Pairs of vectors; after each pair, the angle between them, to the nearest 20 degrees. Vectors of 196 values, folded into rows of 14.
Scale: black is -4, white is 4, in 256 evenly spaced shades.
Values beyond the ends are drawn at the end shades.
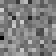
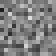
120 degrees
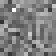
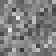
120 degrees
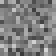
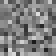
140 degrees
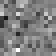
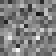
60 degrees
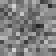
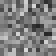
40 degrees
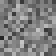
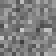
140 degrees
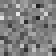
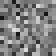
140 degrees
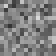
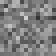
160 degrees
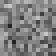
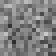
20 degrees
